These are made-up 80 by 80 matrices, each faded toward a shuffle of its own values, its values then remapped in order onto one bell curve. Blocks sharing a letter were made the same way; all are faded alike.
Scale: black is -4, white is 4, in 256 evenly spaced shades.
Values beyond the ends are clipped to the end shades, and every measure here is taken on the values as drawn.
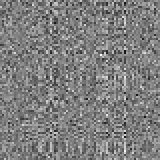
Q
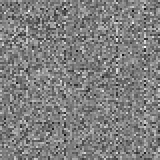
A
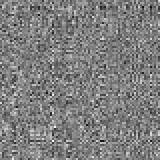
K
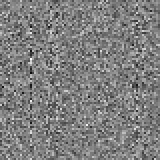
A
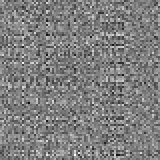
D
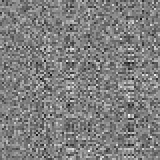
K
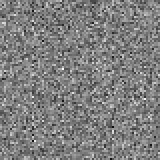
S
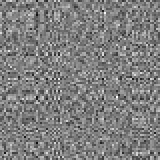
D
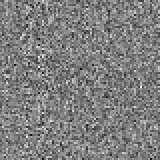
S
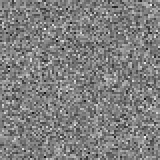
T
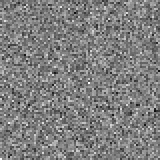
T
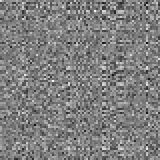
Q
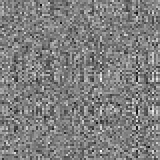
K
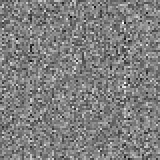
S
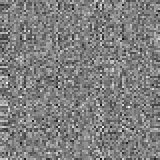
K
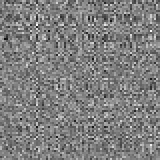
D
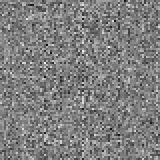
A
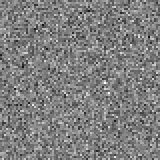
T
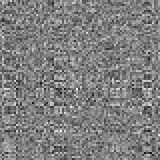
D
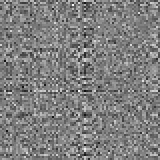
Q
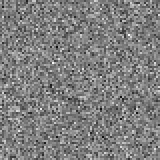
T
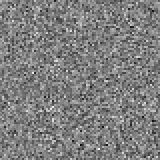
T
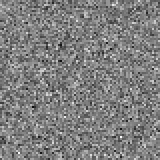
T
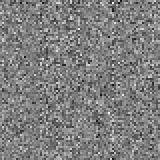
A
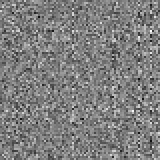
A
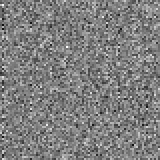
S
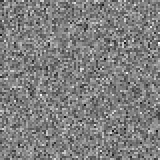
T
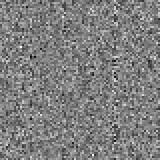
S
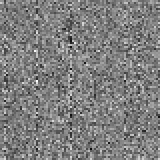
A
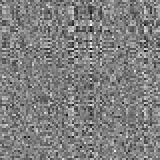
Q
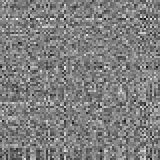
D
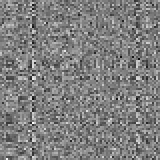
Q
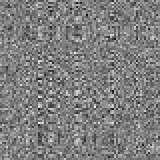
Q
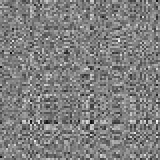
D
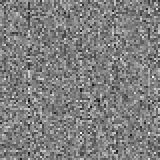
A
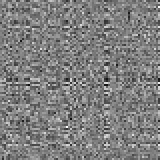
Q
